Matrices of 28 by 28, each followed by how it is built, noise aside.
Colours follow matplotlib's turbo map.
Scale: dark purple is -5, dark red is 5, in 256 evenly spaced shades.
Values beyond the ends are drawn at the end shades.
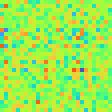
low rank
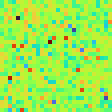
sparse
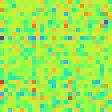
low rank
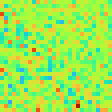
lower triangular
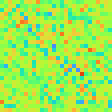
banded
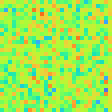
repeating rows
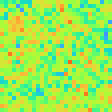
smooth
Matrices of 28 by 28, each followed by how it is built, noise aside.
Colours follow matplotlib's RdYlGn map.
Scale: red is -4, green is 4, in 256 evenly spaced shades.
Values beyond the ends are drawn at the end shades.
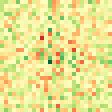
low rank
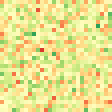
noise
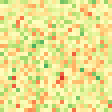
Hankel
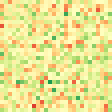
repeating columns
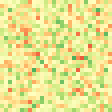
repeating rows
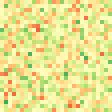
repeating rows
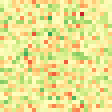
blocks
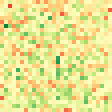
blocks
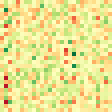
uneven columns
